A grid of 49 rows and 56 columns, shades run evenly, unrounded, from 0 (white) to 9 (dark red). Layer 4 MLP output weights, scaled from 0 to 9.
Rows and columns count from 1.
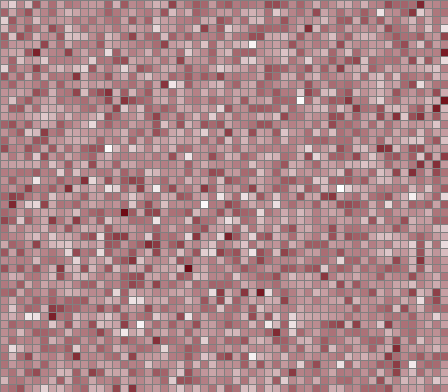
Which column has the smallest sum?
38
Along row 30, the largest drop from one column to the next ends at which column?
13
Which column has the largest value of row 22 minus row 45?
32
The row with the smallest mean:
40
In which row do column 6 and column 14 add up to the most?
12
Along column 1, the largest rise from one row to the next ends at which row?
10
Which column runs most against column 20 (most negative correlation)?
7
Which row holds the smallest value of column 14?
19
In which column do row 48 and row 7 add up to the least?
36
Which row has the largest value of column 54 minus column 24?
20
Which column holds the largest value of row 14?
55
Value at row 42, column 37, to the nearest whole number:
2
